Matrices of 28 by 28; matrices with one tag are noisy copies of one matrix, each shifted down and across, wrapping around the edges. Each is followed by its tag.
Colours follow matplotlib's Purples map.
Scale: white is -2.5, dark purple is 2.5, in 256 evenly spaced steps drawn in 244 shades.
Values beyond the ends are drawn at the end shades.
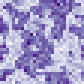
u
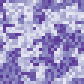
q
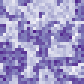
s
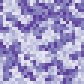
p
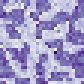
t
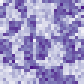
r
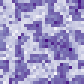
t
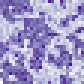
u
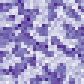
p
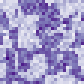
r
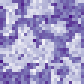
s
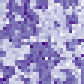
u
